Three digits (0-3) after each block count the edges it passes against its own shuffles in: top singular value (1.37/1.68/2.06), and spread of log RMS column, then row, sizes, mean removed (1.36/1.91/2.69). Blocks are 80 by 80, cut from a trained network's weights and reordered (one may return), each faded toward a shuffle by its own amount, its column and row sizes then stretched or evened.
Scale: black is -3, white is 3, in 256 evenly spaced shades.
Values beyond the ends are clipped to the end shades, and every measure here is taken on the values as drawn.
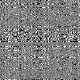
2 1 3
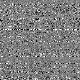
1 0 3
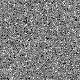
0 0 0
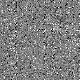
0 2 1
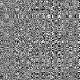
3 3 2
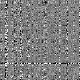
3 3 2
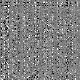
1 3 2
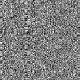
2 2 0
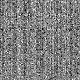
2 0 1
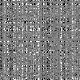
3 3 3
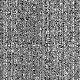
2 2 1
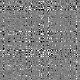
2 3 3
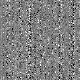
0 3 0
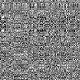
3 2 2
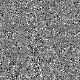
0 2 1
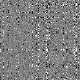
1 3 2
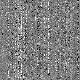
1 3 0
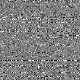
2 0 3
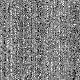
2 2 0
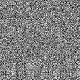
3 0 1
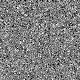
0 0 0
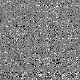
0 2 3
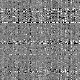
2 2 3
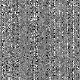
2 3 1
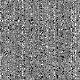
1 3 1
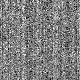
2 0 1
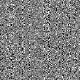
1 3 1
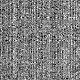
3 1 2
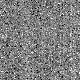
0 0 1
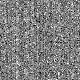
1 0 0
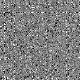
1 2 2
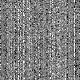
3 3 0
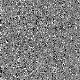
0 2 0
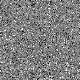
1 1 0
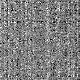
2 1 2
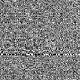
3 0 2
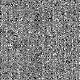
1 1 2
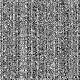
3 1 1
